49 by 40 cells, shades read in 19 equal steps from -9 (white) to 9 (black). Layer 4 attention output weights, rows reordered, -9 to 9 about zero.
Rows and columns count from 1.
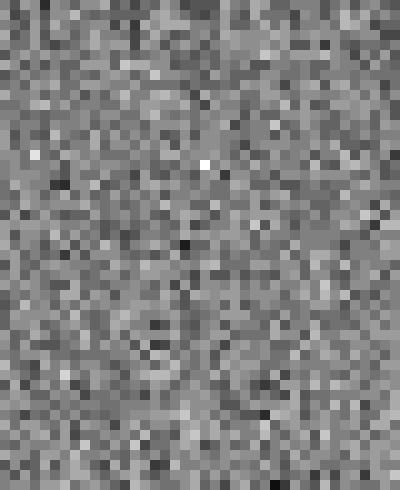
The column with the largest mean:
20
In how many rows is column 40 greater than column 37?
18
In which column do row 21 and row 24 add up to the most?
13
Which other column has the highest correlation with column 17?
16
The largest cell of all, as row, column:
49, 28
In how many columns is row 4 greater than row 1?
10
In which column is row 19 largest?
7
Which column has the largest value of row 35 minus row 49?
14
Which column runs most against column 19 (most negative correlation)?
11
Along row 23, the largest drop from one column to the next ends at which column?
39
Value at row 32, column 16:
0
